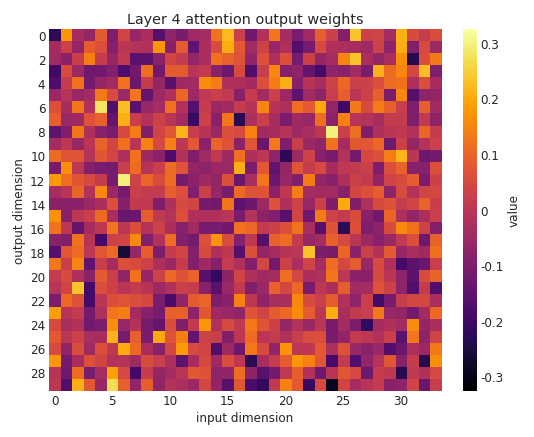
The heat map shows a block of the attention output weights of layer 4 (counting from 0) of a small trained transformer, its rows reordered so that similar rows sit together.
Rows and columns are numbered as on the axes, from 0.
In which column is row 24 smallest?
27
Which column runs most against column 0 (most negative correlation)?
32
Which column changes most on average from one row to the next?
6
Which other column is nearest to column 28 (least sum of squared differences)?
19
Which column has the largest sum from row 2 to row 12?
30
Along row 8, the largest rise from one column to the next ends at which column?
24
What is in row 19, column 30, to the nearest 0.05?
-0.2
